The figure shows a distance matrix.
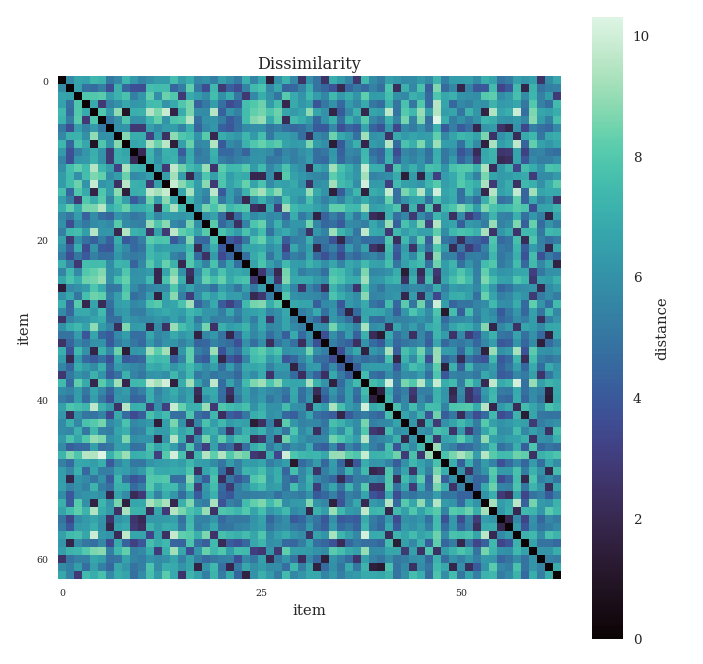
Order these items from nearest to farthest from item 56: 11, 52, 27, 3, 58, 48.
52, 58, 48, 27, 3, 11
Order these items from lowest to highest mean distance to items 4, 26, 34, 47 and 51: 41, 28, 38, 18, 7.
38, 18, 28, 7, 41
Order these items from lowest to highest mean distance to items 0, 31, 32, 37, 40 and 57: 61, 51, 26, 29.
26, 61, 51, 29
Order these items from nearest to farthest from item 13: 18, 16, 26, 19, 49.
19, 26, 49, 16, 18
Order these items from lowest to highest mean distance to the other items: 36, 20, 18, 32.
32, 20, 36, 18
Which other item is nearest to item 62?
23
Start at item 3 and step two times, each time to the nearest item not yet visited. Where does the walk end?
5
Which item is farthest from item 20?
47
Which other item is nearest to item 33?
60
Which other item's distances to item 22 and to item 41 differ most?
18
